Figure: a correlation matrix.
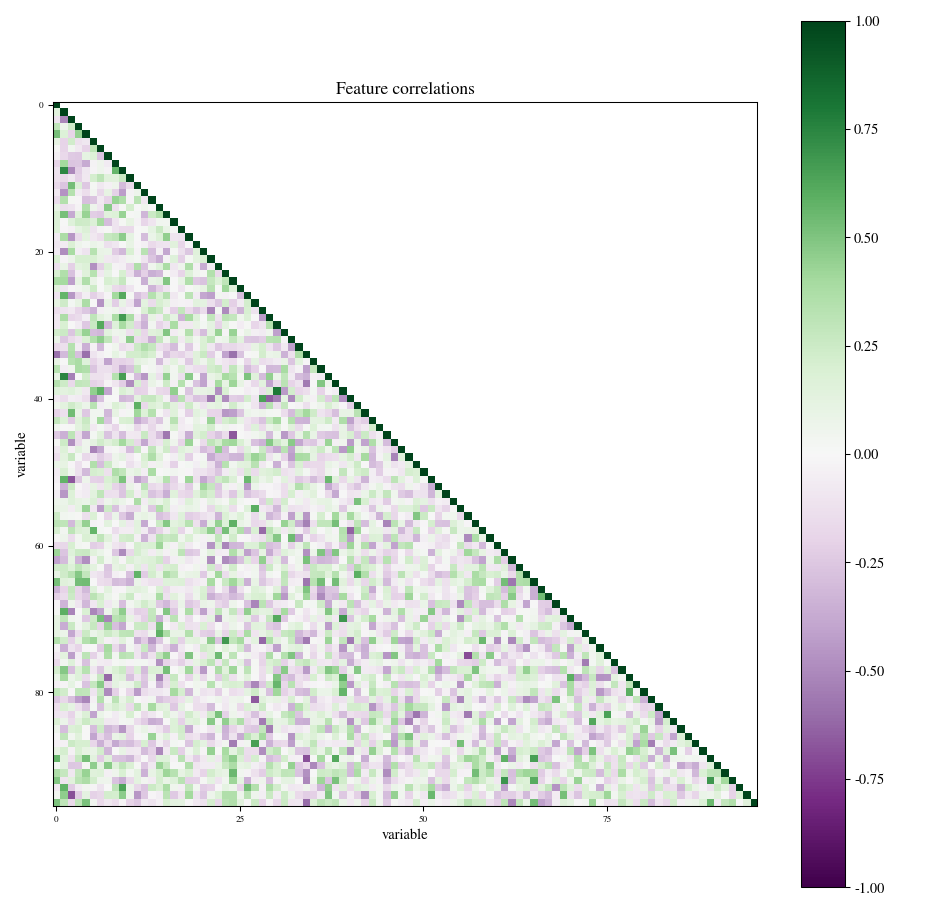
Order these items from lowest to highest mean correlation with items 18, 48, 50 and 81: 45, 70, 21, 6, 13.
21, 45, 6, 70, 13
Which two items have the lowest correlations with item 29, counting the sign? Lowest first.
40, 85
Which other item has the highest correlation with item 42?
2
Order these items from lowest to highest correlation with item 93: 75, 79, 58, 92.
92, 79, 58, 75
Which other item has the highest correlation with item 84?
73
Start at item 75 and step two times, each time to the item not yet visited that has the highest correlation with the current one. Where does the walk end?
22
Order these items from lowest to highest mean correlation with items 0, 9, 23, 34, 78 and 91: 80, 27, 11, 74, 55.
74, 11, 55, 27, 80
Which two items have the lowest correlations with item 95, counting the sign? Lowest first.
34, 62
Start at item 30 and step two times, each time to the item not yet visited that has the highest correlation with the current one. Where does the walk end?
70
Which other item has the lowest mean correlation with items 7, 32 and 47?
78
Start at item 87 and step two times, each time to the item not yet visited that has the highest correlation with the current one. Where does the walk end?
55
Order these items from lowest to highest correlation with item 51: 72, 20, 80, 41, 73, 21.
20, 21, 41, 80, 73, 72
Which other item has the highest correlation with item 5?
58
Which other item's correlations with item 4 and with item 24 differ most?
87
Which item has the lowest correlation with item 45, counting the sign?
24
